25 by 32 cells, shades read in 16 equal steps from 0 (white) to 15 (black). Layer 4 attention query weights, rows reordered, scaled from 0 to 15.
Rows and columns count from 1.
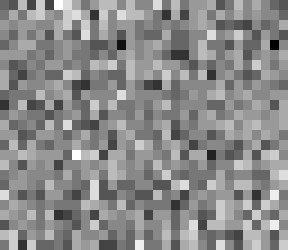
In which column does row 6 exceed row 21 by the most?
28
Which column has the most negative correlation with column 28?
15
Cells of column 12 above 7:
10
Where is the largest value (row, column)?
5, 31
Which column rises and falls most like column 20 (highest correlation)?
9
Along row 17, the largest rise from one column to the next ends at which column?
7
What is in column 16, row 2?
4
